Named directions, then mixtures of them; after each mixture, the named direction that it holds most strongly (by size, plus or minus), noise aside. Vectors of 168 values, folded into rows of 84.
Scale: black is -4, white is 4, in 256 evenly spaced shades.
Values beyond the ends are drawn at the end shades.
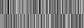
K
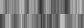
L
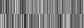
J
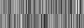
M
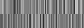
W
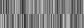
J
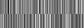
K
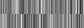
M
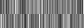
J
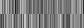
J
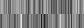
M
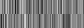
J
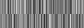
K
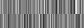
W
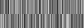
J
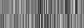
W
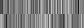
K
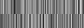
W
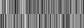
J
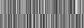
W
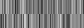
J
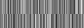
W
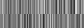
W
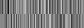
K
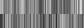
L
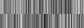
M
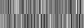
M
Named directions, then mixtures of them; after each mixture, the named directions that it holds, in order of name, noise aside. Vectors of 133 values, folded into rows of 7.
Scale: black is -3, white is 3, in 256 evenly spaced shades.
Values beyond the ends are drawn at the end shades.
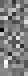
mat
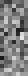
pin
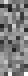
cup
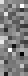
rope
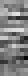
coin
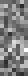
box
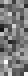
cup, mat.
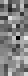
coin, cup, mat.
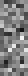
box, pin.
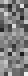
cup, mat, rope.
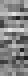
coin.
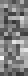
box, coin, pin.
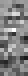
box, coin.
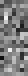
pin, rope.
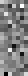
cup, rope.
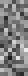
box, cup.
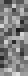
pin.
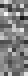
coin, cup, rope.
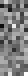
cup.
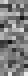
coin, cup.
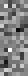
box, pin, rope.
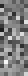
cup, mat, pin.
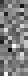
rope.
